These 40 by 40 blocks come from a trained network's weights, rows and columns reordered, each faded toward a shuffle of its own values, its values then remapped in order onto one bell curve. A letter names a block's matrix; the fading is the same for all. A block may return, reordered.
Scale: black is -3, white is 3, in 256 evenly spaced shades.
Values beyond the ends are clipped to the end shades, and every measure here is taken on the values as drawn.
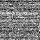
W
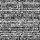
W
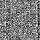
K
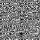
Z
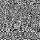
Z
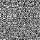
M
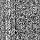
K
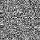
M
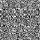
Z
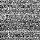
W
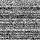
W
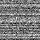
W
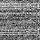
W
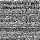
W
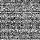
W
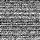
W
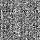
K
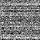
W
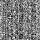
K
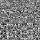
Z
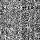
K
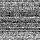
W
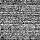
W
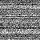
W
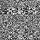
Z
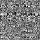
Z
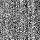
K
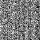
K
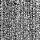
K
